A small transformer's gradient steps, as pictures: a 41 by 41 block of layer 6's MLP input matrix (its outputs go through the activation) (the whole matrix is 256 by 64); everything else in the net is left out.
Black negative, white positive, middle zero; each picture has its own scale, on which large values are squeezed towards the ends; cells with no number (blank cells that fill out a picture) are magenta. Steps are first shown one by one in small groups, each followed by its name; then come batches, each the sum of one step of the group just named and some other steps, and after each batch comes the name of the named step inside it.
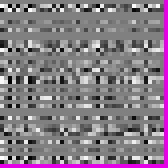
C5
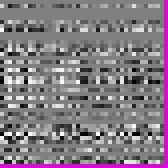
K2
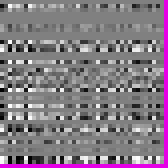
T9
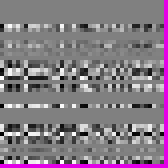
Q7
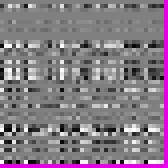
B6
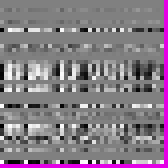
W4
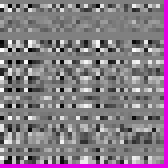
C5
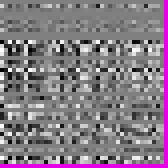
T9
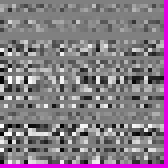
Q7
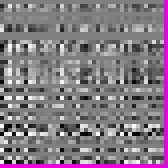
K2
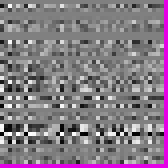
Q7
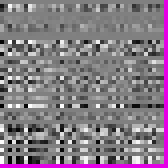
T9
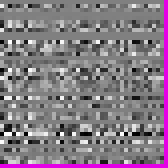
K2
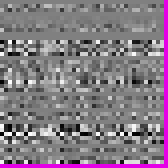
K2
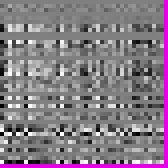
W4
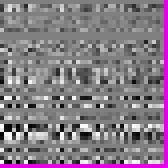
B6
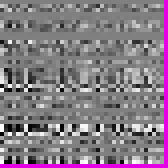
C5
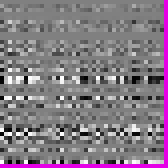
K2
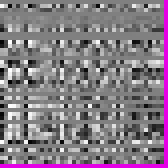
C5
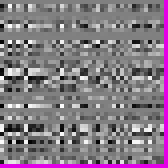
Q7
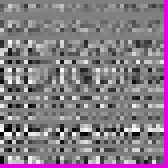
B6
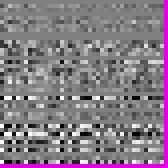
W4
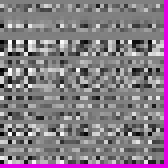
C5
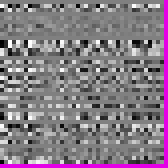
C5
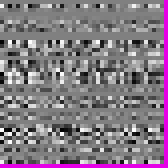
K2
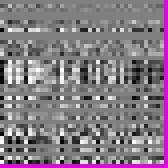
W4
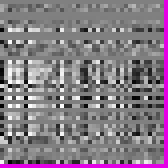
W4
